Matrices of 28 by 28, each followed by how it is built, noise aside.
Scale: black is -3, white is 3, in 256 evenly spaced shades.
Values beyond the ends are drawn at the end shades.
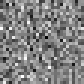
noise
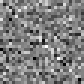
diagonal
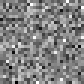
noise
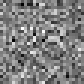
low rank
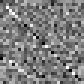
diagonal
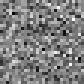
noise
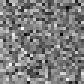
noise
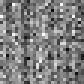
blocks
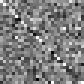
diagonal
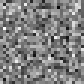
noise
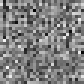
blocks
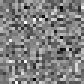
low rank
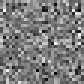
low rank
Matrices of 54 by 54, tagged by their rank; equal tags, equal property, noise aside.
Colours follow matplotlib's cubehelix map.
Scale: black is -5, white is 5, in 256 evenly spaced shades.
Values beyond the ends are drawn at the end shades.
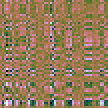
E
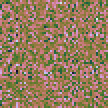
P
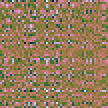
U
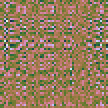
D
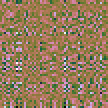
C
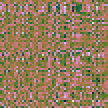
C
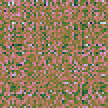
U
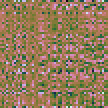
C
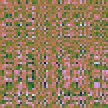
D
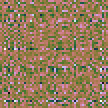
C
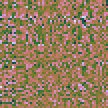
U
